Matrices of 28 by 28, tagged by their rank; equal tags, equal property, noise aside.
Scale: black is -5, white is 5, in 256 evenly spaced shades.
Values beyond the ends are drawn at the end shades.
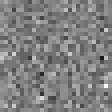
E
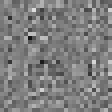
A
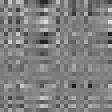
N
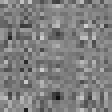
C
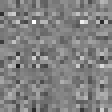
C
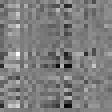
N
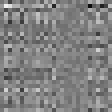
N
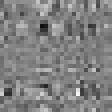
C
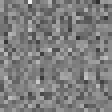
E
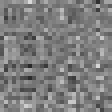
C
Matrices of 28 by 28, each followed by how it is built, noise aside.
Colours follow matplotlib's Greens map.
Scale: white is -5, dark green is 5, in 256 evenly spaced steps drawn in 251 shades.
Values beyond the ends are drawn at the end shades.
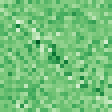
banded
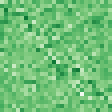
banded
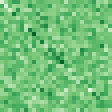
diagonal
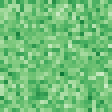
repeating columns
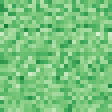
repeating columns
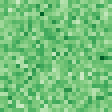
noise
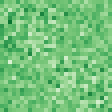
block diagonal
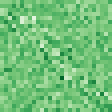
banded
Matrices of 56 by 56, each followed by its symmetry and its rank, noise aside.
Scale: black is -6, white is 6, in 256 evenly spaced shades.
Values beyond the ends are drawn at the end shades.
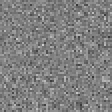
antisymmetric, rank eight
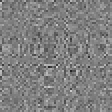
no symmetry, rank six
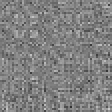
symmetric, rank six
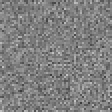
no symmetry, rank twelve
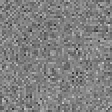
symmetric, rank twelve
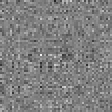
no symmetry, rank six
